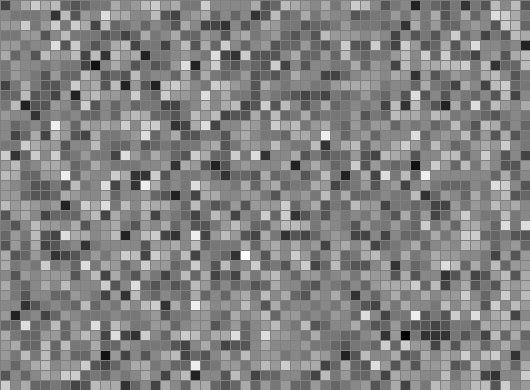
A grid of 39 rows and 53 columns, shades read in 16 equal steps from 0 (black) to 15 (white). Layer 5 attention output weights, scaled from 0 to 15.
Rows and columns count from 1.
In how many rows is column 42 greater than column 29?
18
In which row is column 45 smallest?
11
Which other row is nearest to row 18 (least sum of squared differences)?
35
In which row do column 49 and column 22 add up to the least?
28
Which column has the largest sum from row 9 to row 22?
51
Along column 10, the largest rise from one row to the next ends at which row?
8
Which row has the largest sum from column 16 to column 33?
34
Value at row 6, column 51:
5
